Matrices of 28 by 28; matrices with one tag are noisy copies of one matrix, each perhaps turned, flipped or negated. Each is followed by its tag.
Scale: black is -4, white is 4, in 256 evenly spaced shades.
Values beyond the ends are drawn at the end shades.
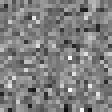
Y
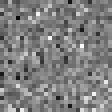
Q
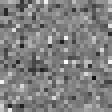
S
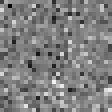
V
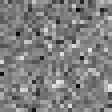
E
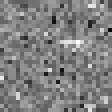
S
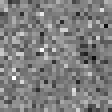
V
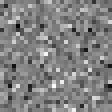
Y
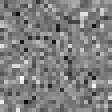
Y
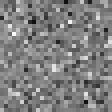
Y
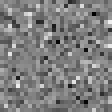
Y
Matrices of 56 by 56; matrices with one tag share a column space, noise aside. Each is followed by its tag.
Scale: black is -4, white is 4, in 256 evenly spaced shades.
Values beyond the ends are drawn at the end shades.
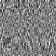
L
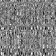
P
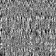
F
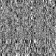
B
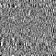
L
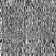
B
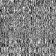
B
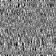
L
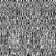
P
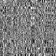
B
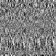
L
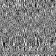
L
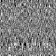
L
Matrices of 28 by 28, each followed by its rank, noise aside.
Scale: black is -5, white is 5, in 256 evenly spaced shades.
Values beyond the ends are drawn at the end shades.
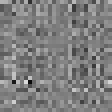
three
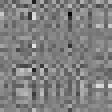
three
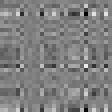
one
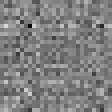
four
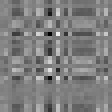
one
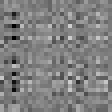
two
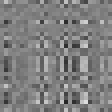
one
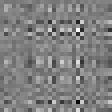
one
